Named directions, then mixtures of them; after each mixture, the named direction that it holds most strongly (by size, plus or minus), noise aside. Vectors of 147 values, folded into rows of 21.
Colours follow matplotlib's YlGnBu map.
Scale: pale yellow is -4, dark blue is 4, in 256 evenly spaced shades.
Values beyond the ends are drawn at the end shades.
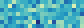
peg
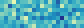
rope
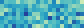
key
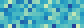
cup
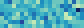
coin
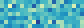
peg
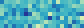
key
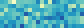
rope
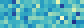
rope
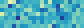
rope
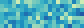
key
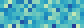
cup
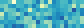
rope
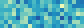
key
